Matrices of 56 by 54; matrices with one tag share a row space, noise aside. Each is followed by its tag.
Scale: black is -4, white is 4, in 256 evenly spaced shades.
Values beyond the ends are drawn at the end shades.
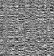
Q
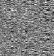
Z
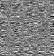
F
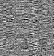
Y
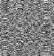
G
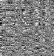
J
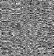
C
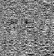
Z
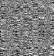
F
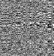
C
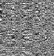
J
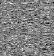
Z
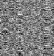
G
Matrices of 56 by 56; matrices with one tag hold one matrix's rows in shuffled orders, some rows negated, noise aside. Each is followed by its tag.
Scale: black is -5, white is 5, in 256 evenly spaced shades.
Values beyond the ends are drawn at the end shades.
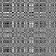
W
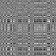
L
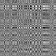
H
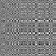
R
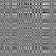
H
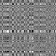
W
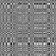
L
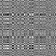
W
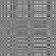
L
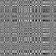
H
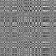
H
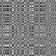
W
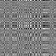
H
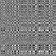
R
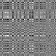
W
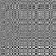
R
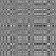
L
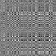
R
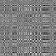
H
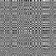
H
